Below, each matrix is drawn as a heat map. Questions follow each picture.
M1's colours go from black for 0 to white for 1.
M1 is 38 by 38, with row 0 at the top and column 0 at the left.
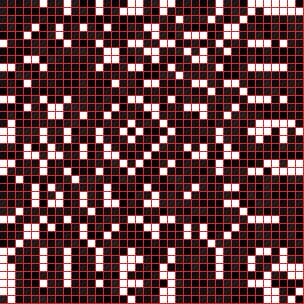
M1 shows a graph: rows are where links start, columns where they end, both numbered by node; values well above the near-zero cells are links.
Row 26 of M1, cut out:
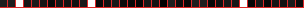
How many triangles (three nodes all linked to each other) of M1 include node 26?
2
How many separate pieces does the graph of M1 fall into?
3
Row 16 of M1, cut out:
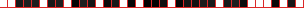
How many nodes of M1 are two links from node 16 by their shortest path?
3
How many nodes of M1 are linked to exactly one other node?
1
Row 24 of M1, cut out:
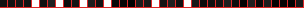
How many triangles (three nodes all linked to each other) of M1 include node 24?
8
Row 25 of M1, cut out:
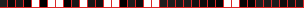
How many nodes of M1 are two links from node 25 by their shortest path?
3
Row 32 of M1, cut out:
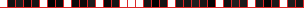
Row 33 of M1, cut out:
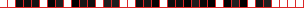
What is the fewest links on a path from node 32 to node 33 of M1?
2
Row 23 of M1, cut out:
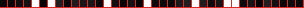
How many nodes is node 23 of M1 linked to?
7
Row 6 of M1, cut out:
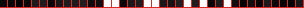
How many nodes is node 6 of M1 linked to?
7
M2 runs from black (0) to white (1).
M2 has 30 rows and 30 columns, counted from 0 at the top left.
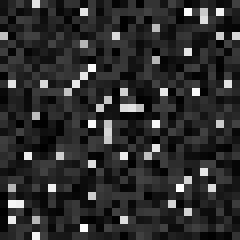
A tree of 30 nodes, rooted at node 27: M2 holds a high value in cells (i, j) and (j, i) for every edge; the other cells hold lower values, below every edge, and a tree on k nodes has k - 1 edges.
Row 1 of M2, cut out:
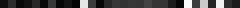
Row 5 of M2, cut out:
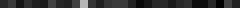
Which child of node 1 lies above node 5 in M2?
10
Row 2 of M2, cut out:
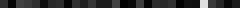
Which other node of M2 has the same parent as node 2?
21
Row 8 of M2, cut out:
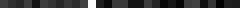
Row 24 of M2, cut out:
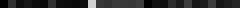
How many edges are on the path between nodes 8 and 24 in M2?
2
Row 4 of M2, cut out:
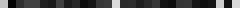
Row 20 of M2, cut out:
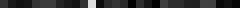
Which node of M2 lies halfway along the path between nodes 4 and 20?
15
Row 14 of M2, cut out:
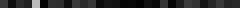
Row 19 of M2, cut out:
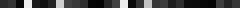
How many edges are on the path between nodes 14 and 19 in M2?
4
